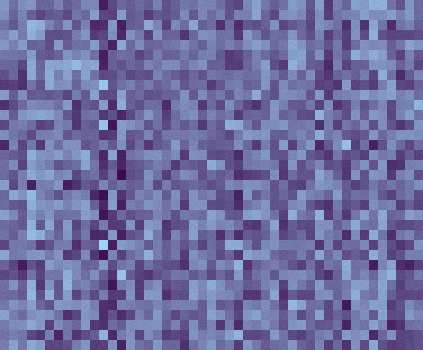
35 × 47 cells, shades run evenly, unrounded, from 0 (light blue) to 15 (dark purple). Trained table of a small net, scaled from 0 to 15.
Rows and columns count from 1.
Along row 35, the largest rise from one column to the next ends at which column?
14
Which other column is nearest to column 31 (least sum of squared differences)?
26
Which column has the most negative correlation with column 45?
15
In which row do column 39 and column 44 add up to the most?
33
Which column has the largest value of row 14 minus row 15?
39
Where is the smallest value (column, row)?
12, 25
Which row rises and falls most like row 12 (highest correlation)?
18
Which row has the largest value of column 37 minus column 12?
9
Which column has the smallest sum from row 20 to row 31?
4
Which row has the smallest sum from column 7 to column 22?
7
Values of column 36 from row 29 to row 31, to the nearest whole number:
4 5 7
